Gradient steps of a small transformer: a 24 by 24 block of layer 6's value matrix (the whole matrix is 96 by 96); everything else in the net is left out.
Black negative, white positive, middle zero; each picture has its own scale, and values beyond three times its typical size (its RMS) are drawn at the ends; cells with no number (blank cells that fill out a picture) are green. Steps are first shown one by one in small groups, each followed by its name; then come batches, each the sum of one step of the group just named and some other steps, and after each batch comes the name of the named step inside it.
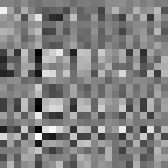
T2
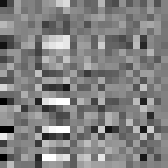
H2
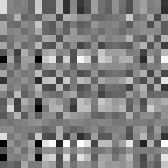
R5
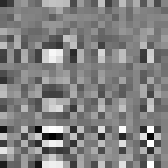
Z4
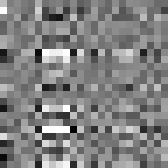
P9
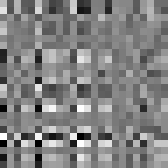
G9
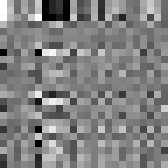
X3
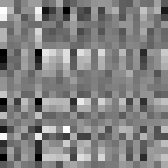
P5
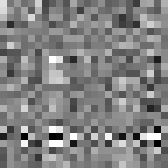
X3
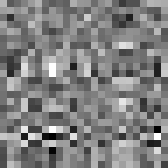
T2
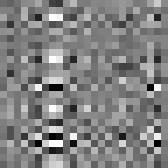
Z4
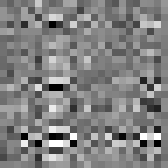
H2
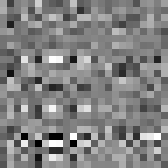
G9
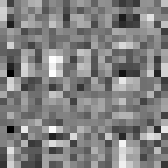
P5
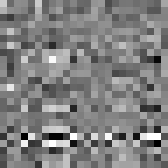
P9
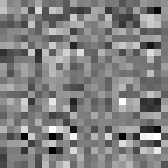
P9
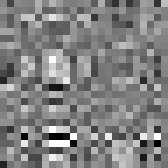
Z4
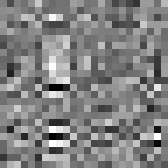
H2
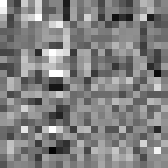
X3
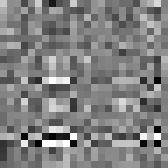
R5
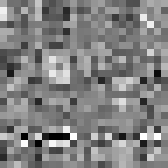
P5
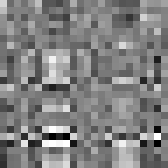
P9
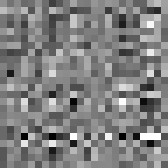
T2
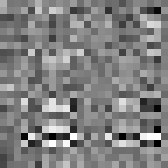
P9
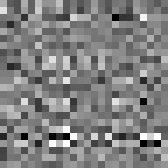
R5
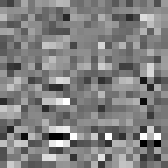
H2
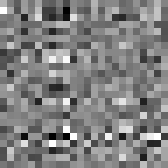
P5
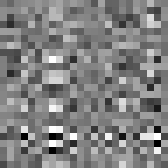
Z4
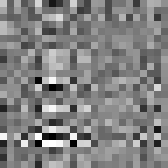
G9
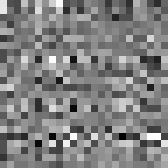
R5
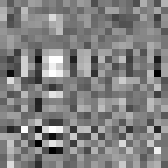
T2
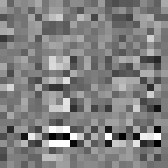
H2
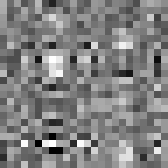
R5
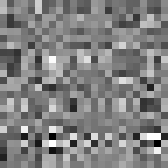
R5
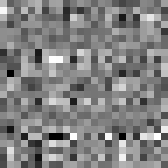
P5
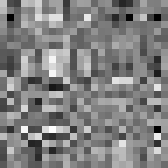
P5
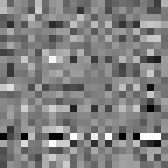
P9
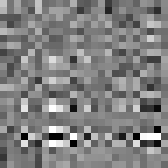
G9
